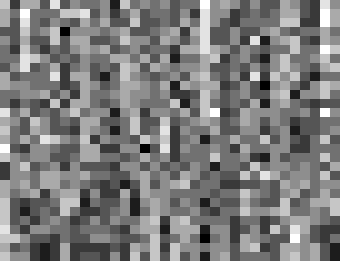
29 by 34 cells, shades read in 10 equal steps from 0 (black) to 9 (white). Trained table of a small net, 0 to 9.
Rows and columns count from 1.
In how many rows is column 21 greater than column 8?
17
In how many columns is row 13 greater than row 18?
19
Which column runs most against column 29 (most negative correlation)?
10
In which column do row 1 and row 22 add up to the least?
12
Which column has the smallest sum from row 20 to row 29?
21
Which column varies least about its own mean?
20
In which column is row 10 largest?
33
